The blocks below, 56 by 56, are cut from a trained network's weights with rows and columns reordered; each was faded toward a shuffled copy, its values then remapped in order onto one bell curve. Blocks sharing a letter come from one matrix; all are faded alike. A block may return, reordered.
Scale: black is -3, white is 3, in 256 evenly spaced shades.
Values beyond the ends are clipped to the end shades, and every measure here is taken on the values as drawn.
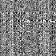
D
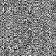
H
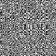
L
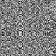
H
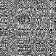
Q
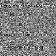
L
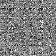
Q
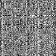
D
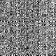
D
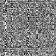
Q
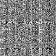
D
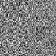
H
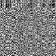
L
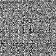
Q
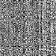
D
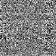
Q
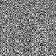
H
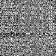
Q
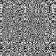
L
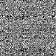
Q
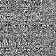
Q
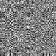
H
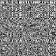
L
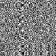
H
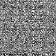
Q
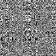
Q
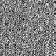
H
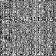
D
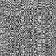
H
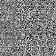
Q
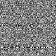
L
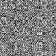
H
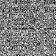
Q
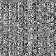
D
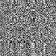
H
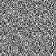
H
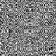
H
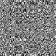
L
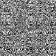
Q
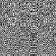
H
